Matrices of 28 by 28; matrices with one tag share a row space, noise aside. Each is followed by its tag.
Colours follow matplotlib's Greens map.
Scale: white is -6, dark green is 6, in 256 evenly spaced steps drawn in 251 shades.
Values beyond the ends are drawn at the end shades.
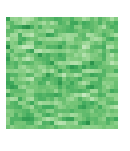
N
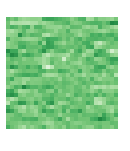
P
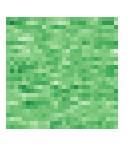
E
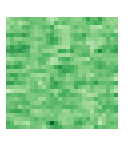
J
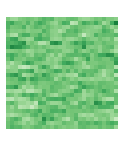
E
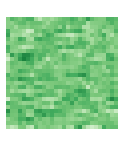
N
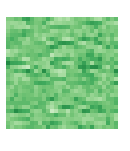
J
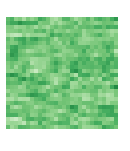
E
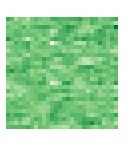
J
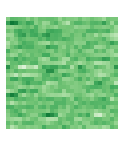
P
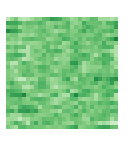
E
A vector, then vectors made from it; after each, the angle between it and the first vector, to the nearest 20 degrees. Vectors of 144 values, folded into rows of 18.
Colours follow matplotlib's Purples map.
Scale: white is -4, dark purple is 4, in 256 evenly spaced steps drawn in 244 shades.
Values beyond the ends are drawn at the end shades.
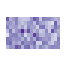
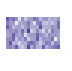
60 degrees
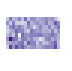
80 degrees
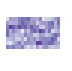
140 degrees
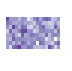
60 degrees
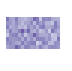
20 degrees
